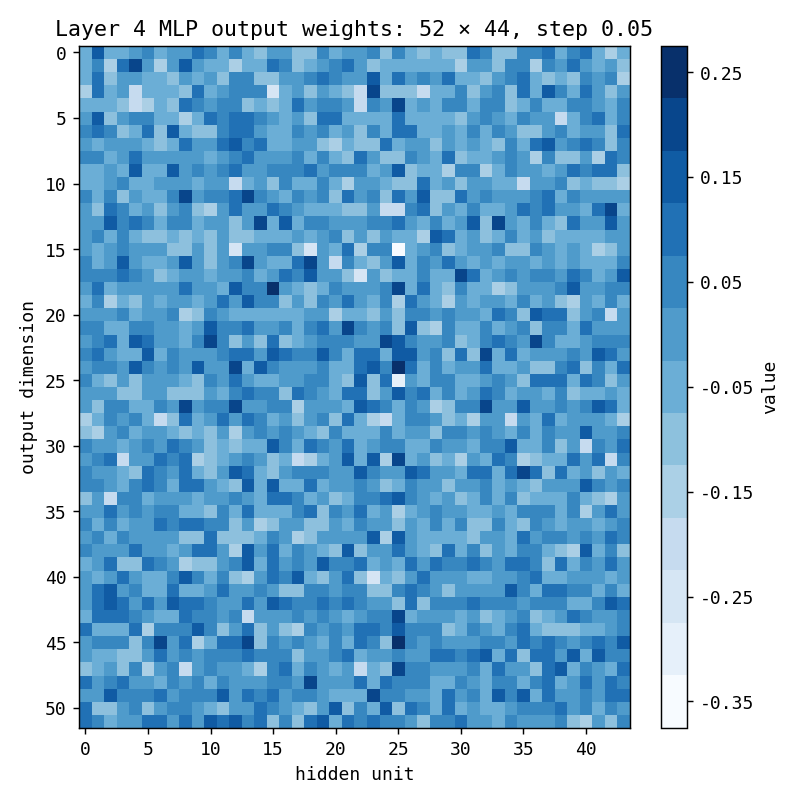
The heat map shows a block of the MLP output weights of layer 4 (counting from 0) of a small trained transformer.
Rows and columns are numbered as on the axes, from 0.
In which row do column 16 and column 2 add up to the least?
19
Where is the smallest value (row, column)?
15, 25
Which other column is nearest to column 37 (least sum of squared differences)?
11
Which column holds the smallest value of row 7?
20
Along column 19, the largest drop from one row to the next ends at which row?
40
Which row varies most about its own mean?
31
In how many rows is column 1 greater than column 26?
16
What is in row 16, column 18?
0.2
